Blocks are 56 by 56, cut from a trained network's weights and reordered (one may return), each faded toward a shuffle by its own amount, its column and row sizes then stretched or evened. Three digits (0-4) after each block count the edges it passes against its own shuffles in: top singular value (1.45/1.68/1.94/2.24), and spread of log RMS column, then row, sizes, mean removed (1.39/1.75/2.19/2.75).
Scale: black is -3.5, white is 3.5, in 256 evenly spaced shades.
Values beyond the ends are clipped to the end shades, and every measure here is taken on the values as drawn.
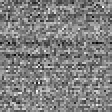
2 1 2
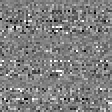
0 0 4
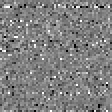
0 0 3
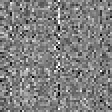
3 3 0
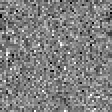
0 0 0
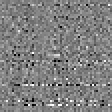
2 2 3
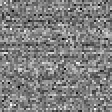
1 0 1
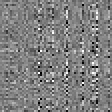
4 4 1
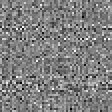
3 0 2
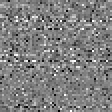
2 0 3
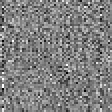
3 2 0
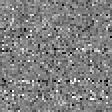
0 0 3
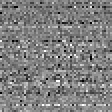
1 1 4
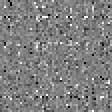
2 3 1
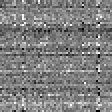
3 3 3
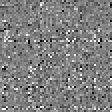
2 2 2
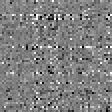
2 3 3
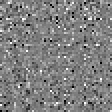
1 3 1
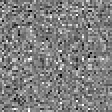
3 3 0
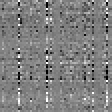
4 4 1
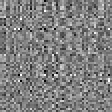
4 3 2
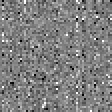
1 3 1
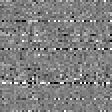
2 0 4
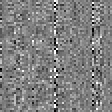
4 4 0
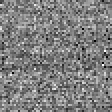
0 1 0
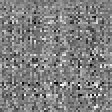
1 2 4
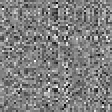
4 3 1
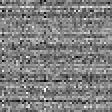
3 1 3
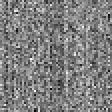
2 2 0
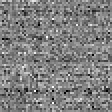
1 2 2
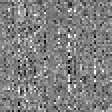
3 4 0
